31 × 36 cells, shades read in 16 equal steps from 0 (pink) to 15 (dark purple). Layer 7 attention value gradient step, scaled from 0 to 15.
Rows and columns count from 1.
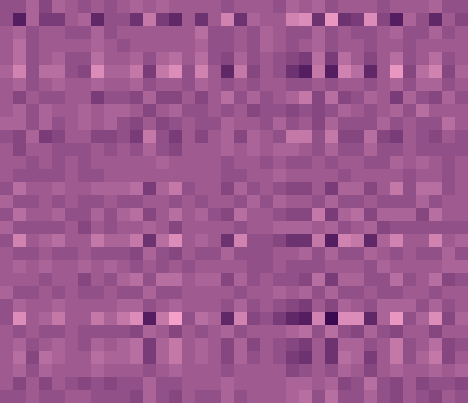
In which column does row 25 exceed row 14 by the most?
26
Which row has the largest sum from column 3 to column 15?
2
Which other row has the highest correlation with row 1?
22
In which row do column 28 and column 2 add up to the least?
25
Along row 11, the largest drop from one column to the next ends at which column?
12
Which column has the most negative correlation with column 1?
3
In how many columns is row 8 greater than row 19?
19
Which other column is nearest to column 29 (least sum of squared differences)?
23
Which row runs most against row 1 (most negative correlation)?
10
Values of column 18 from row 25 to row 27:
12 6 9
